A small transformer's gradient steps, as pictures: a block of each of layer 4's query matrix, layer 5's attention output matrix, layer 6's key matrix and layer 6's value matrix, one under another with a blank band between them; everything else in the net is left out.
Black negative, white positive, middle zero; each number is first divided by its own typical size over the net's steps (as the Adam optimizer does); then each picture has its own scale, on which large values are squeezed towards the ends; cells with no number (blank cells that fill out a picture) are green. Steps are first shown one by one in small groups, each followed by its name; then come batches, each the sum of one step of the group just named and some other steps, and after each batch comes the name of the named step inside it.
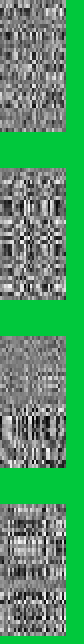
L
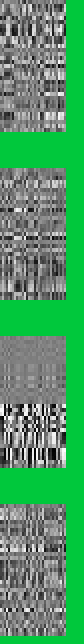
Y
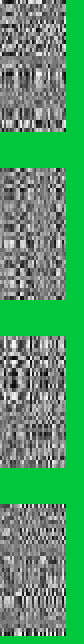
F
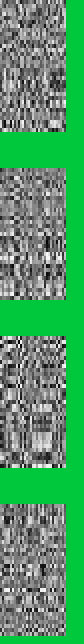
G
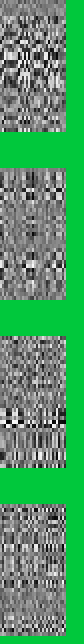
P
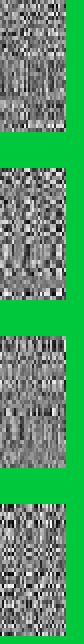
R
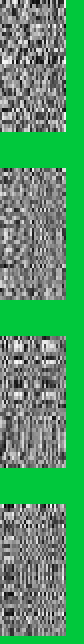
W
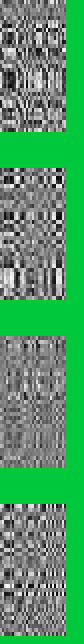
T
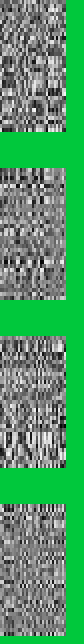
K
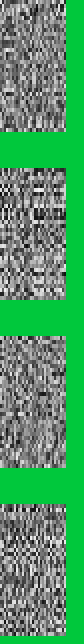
R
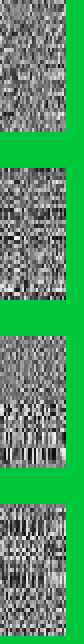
Y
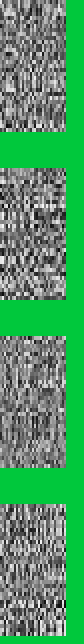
L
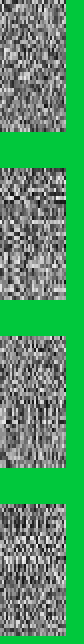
P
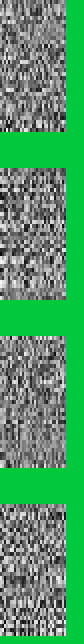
P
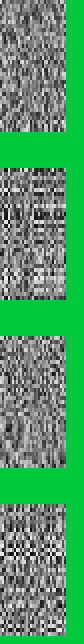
W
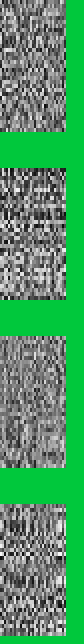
T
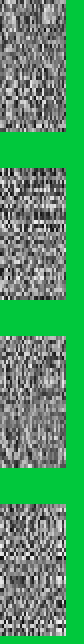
K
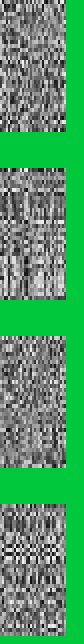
G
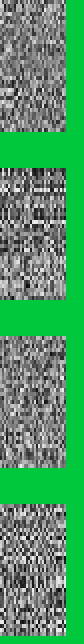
K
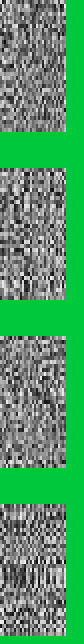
W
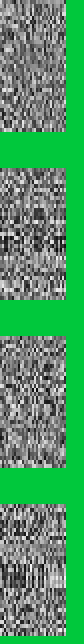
G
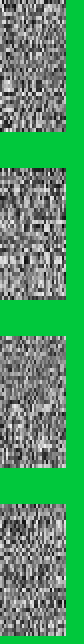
G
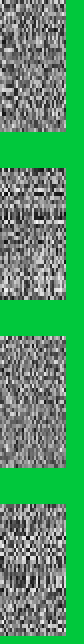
T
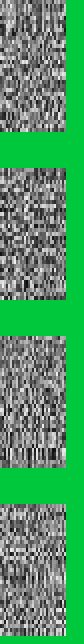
Y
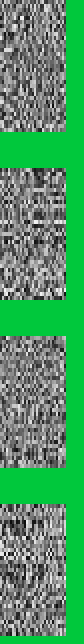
R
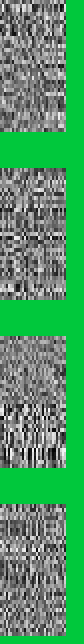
Y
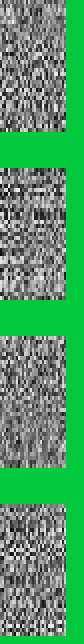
F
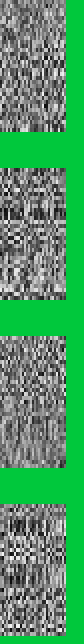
L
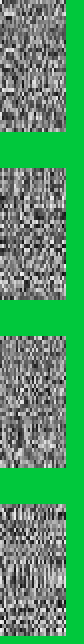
K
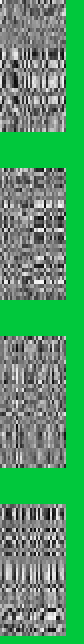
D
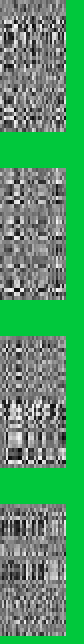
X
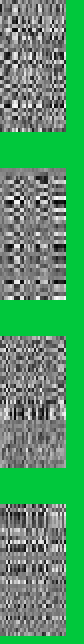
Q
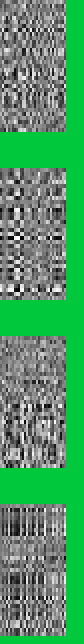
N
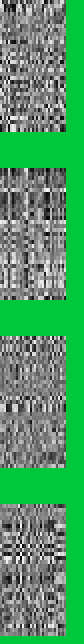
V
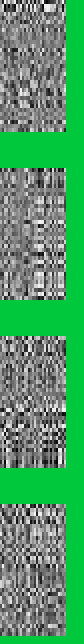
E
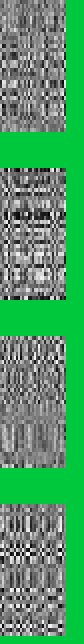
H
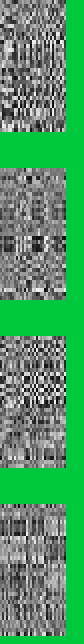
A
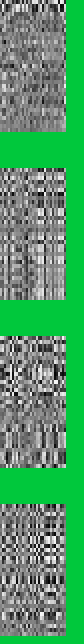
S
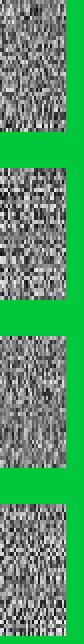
S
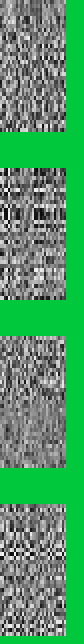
H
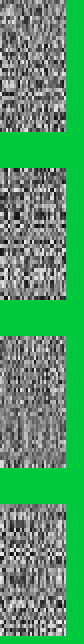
H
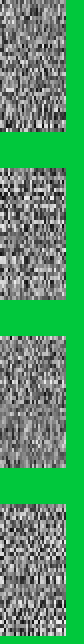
S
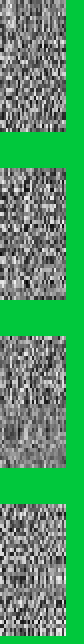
A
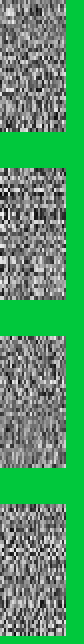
S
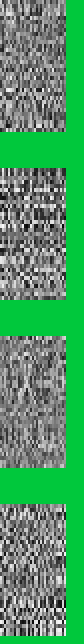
V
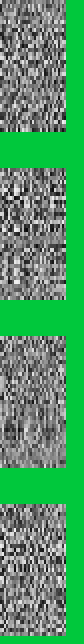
Q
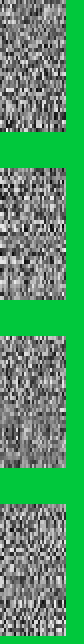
E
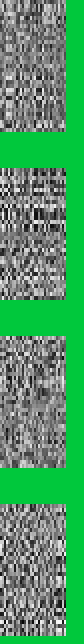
E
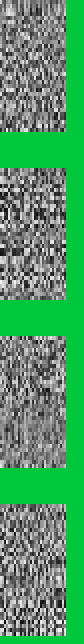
Q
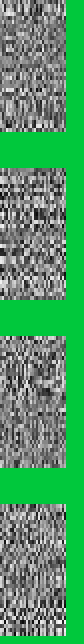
E
